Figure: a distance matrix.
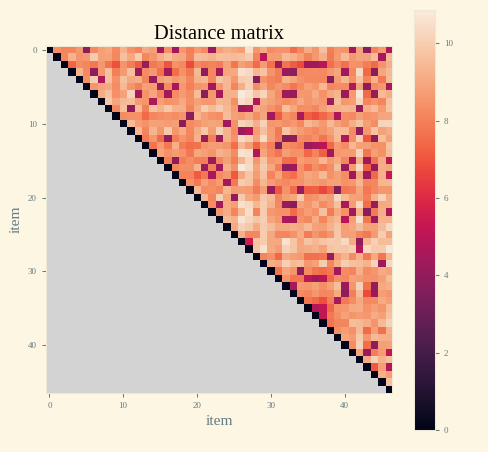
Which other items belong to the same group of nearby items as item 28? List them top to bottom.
4, 7, 14, 38
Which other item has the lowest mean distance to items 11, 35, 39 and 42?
8
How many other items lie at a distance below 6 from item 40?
9
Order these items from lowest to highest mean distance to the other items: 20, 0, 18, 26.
0, 18, 20, 26
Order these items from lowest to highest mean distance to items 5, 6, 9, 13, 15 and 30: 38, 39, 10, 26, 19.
19, 39, 38, 10, 26
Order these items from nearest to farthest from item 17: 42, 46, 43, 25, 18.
43, 46, 25, 18, 42
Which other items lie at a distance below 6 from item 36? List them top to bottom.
2, 13, 31, 35, 37
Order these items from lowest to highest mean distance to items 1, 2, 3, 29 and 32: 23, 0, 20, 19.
23, 19, 0, 20
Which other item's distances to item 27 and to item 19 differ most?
39
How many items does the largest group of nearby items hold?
10
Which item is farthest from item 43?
27
